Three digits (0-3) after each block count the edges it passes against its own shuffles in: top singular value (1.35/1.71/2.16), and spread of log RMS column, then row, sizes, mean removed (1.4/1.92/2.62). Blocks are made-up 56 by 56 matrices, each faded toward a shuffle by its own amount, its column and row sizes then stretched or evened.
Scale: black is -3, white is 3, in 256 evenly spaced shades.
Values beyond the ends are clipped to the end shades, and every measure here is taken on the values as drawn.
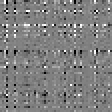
3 3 3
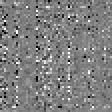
0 3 1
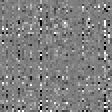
2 3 2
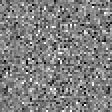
1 1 0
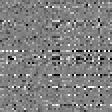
3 1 3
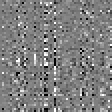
3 3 2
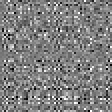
3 2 3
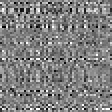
3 1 3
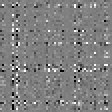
2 3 3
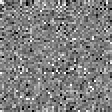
2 1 1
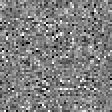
2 1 1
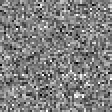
1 0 1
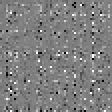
0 3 2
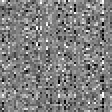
2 3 0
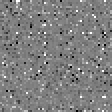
0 1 1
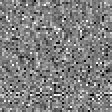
2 0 1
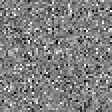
1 1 2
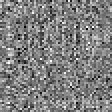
2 1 1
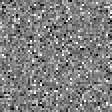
0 1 0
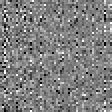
2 3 0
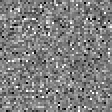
0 0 1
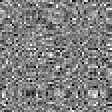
3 0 2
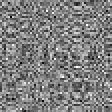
3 0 0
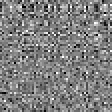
3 1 2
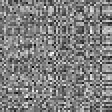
3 2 0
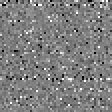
1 0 2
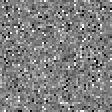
0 1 1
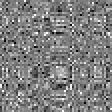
3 1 1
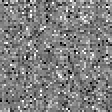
1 1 0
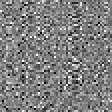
3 1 1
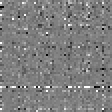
2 2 2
